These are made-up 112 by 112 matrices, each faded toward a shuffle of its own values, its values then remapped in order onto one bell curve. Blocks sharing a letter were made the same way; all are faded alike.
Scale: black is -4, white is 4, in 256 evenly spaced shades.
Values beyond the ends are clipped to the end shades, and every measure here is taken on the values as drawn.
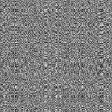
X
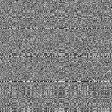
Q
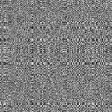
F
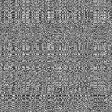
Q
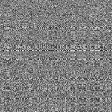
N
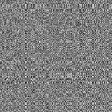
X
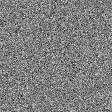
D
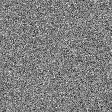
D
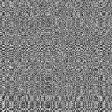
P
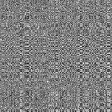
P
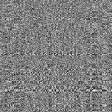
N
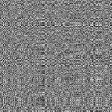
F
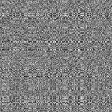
Q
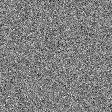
D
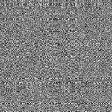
N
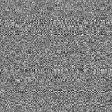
N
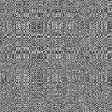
P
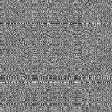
Q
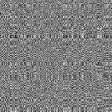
P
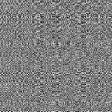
Q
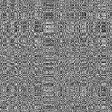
P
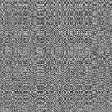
P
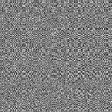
P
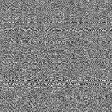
N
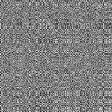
X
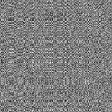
F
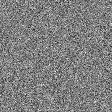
D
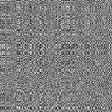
F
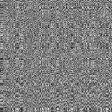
X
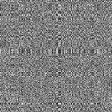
X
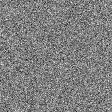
D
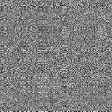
N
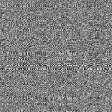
N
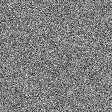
D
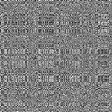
P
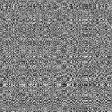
Q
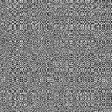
P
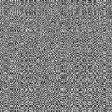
P
